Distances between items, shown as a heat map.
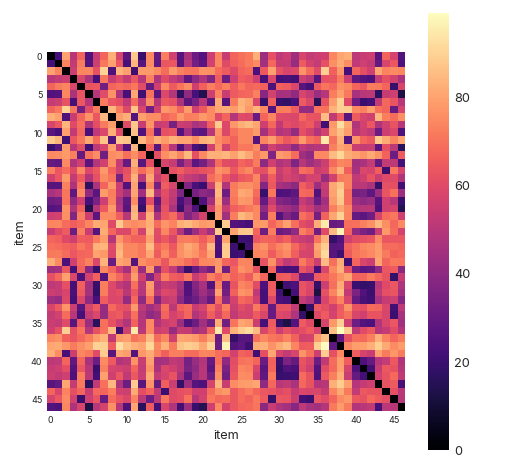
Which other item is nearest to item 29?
45
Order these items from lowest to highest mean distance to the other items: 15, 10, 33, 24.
10, 33, 24, 15
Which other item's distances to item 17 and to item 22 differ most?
43
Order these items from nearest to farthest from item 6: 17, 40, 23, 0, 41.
41, 23, 40, 17, 0
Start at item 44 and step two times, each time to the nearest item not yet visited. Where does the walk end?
40
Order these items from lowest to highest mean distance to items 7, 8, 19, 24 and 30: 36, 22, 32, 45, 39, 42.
32, 42, 45, 39, 22, 36
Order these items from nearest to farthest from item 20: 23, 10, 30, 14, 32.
10, 14, 32, 30, 23
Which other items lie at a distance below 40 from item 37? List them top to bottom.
22, 24, 25, 26, 38
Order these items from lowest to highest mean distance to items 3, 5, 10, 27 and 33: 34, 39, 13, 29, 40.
34, 40, 29, 39, 13
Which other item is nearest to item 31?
35
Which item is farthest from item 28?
38
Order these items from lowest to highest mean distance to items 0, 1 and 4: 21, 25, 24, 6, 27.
6, 21, 24, 25, 27
